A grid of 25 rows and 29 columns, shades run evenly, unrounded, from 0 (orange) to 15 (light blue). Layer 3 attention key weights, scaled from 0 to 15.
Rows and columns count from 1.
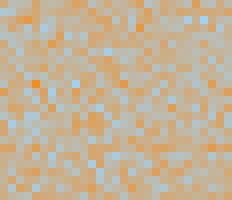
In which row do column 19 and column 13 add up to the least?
3
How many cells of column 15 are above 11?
5
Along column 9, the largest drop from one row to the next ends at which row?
6
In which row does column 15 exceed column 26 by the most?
20
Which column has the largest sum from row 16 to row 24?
15
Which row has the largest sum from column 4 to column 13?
18
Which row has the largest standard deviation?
11
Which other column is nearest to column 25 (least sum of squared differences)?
9
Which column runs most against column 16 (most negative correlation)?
10
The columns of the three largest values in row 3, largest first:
26, 24, 17
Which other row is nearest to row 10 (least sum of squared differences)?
8
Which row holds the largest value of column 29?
16
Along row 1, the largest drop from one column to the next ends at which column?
25
